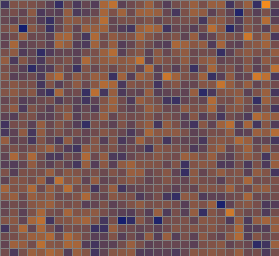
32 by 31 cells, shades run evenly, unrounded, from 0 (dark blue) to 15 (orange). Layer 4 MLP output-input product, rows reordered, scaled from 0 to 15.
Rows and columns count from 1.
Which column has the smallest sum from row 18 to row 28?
14
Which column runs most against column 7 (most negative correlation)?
24
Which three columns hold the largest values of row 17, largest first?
31, 17, 29
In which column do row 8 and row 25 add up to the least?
20
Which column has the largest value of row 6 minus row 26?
25
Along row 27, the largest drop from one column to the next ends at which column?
23
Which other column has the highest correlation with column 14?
15
